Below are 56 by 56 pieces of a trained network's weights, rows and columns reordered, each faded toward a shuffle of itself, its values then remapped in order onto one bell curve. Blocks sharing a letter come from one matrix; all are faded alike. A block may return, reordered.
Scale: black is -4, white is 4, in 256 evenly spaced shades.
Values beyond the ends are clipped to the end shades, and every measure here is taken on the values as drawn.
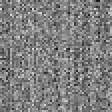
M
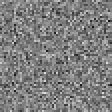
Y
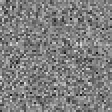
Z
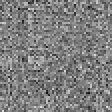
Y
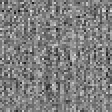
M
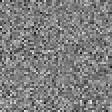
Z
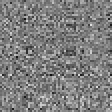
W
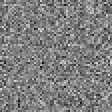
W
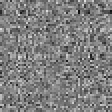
Z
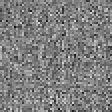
Y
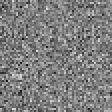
Y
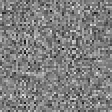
Z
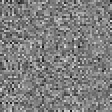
W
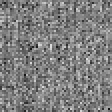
M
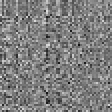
Z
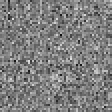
Y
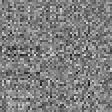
W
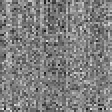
M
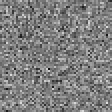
Y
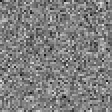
Y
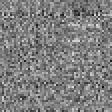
W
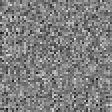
W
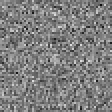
W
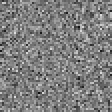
Y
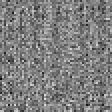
M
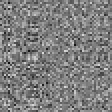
Z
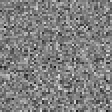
Z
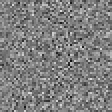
Z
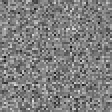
Z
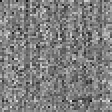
M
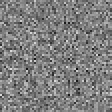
W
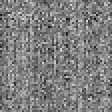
M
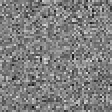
Y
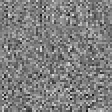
W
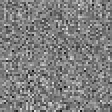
Y
